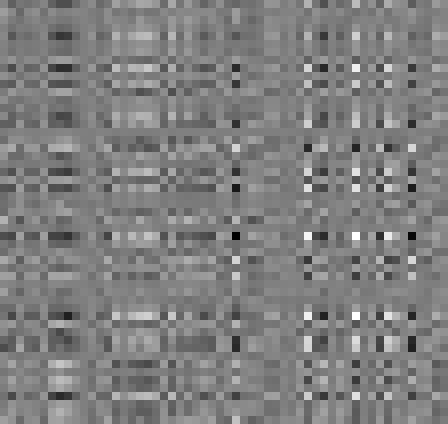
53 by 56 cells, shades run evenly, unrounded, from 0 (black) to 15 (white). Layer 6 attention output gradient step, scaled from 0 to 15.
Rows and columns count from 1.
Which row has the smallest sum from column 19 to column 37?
30
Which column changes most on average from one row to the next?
45
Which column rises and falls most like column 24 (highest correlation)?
37
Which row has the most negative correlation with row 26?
33
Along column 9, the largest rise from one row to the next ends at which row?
41
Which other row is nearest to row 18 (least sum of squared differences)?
27
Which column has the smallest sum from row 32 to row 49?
52
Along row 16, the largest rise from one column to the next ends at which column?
49
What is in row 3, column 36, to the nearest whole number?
8
